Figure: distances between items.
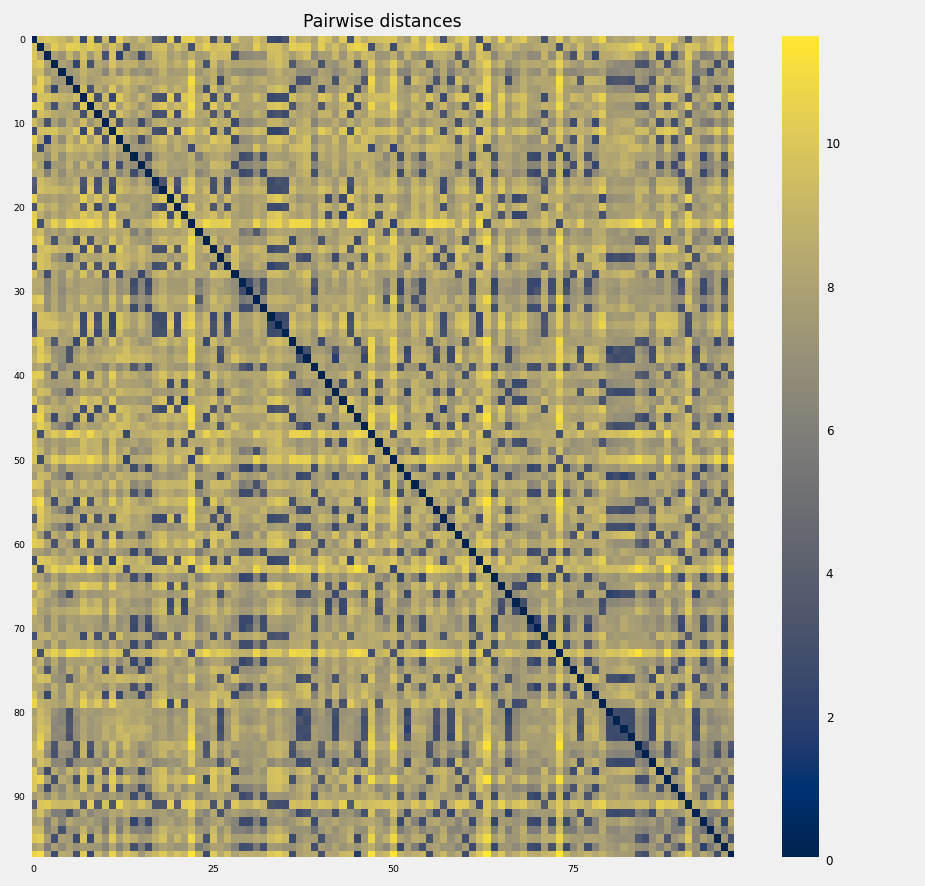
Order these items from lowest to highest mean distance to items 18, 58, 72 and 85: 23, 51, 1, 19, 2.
51, 23, 2, 19, 1
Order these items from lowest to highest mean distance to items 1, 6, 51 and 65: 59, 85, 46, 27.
85, 59, 46, 27
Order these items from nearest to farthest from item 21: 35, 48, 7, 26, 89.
48, 89, 26, 35, 7
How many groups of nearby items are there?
9
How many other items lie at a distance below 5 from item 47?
6
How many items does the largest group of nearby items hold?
18
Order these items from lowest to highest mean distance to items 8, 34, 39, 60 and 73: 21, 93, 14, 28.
93, 14, 28, 21
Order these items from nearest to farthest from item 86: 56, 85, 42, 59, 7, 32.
42, 56, 85, 7, 32, 59
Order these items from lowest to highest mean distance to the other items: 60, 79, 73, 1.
60, 79, 1, 73
